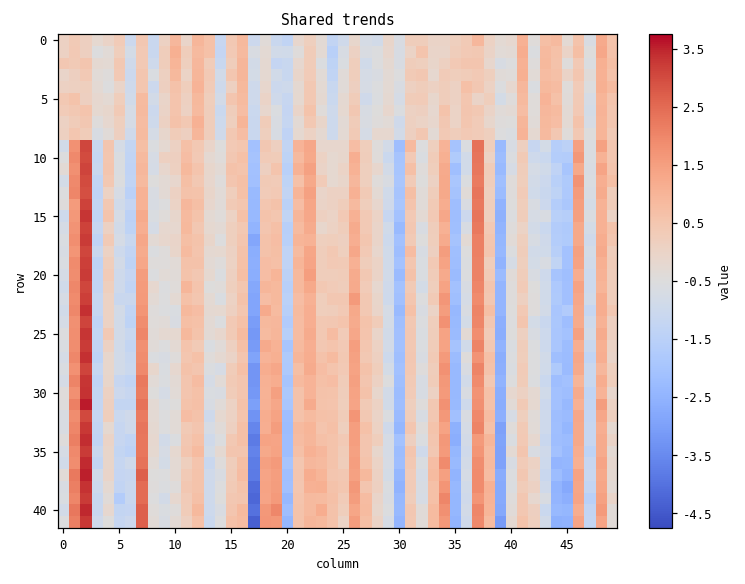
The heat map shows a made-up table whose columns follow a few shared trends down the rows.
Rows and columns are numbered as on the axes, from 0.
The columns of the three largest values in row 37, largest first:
2, 7, 1
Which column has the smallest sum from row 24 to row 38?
17
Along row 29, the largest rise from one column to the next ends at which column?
18
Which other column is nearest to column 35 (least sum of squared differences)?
45
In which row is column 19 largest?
40
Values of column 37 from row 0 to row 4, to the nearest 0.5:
1 0.5 0.5 0.5 0.5
